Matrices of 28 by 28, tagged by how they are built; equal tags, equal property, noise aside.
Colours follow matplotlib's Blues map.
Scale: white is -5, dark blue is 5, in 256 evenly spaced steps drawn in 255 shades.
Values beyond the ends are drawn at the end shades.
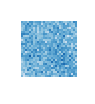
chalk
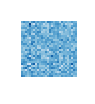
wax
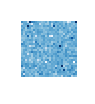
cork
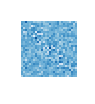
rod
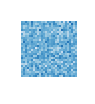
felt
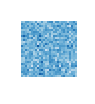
wax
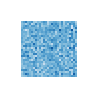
wax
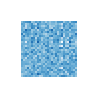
wax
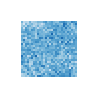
chalk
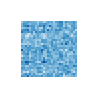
wax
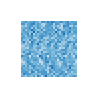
felt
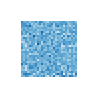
wax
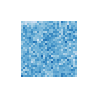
chalk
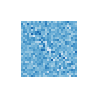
rod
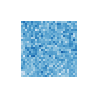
chalk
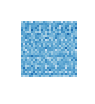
felt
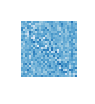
rod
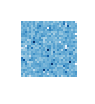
cork
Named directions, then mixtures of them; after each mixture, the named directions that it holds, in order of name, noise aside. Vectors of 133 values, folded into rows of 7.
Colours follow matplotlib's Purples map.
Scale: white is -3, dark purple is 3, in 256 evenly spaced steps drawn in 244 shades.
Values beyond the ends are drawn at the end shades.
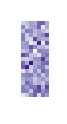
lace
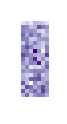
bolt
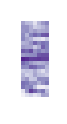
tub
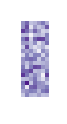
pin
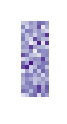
lace.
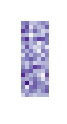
pin.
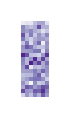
bolt, lace.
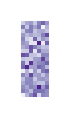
lace.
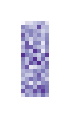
bolt, lace.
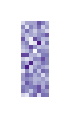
lace.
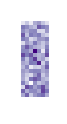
bolt.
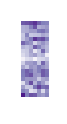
bolt, tub.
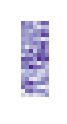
bolt, tub.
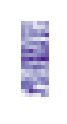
tub.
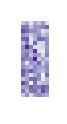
bolt, pin.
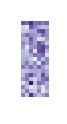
bolt, pin.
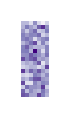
bolt, lace.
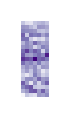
bolt, tub.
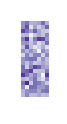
pin.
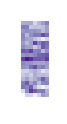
tub.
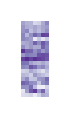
tub.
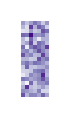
pin.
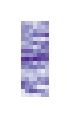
tub.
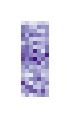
bolt, tub.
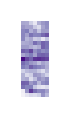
tub.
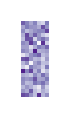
lace.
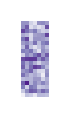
pin, tub.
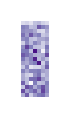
bolt.
